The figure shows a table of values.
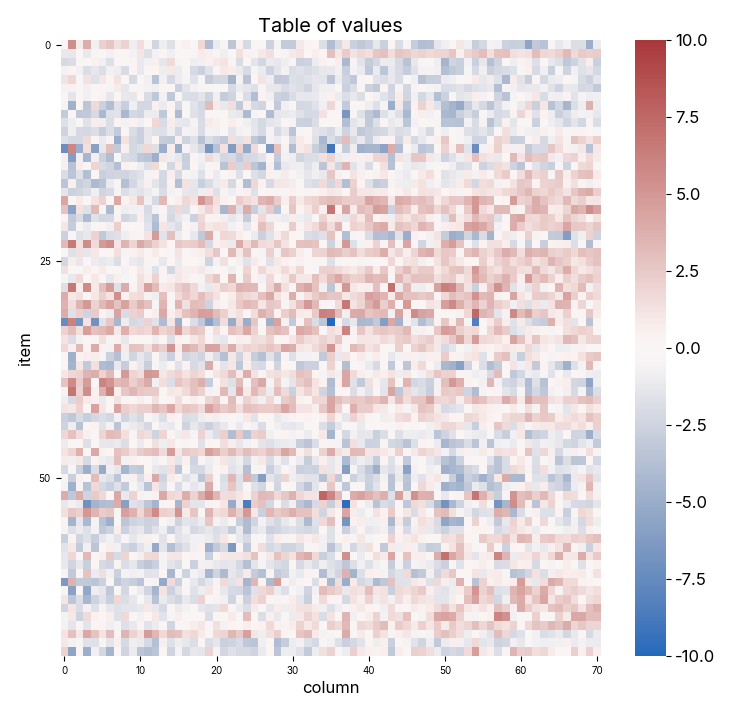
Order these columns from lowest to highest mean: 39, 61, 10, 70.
10, 39, 70, 61
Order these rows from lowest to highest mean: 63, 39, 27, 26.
63, 39, 26, 27
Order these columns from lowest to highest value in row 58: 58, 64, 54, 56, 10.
58, 10, 54, 64, 56
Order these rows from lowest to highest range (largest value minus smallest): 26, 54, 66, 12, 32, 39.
26, 66, 54, 39, 12, 32
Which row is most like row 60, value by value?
56
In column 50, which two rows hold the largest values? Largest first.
59, 28
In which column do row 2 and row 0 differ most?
1
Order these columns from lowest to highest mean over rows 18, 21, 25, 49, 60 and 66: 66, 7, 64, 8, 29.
8, 29, 7, 64, 66
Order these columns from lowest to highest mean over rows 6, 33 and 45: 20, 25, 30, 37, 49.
49, 30, 20, 25, 37
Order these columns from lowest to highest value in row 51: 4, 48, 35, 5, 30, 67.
5, 67, 30, 48, 4, 35
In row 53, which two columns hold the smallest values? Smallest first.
37, 24
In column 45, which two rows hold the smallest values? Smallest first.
49, 22
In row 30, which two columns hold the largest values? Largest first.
37, 51
